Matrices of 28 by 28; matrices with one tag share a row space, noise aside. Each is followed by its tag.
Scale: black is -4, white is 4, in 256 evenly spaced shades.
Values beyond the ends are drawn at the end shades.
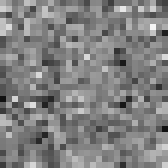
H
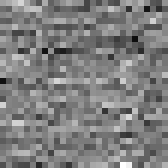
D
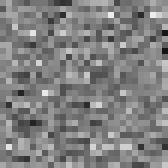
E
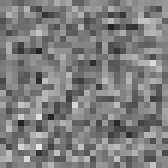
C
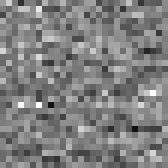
C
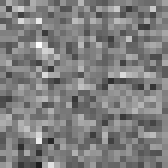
C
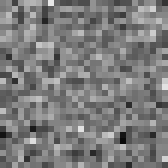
H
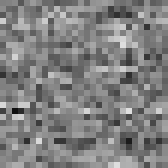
D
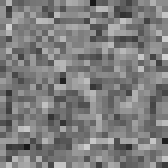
E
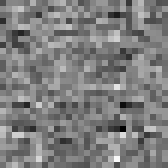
D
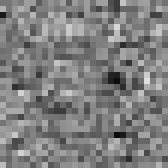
D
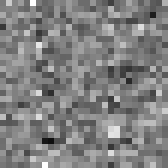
C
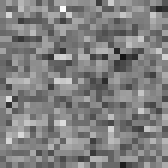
E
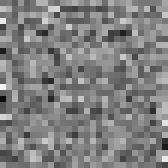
H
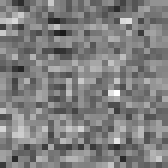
D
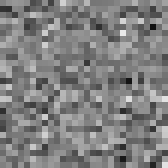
H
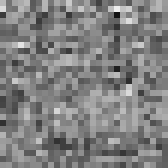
D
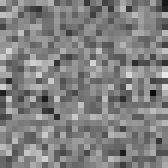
H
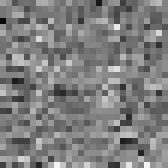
D
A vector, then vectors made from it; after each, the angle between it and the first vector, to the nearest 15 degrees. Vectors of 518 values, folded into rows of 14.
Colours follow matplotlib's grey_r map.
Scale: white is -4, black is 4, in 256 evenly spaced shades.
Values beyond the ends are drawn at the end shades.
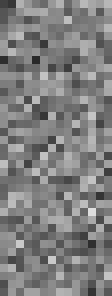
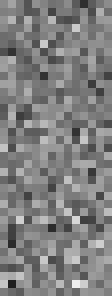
105 degrees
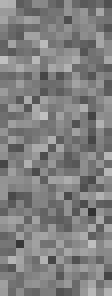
165 degrees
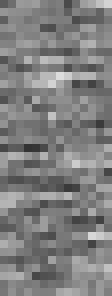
60 degrees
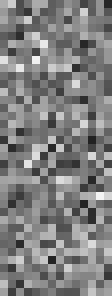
150 degrees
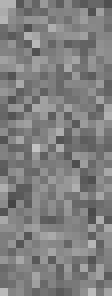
135 degrees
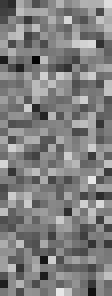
30 degrees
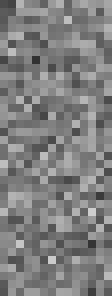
15 degrees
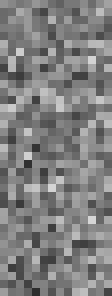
90 degrees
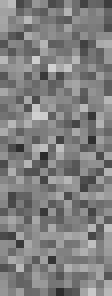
150 degrees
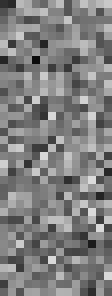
15 degrees
